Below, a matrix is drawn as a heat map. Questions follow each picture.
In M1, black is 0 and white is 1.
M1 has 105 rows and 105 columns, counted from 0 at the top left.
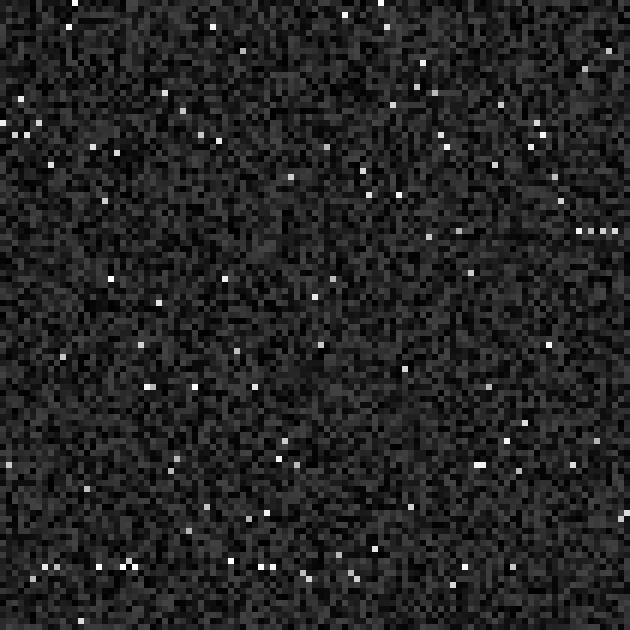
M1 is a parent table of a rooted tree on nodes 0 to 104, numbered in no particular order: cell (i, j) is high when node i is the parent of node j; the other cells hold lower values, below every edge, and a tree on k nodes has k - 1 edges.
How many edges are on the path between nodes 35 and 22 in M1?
2
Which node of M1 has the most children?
94
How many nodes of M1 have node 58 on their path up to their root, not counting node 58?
2
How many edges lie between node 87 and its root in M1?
9
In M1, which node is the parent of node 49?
77
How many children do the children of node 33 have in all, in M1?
4
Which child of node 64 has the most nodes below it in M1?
24
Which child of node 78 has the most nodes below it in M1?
86
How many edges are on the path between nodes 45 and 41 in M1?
3
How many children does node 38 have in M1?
5
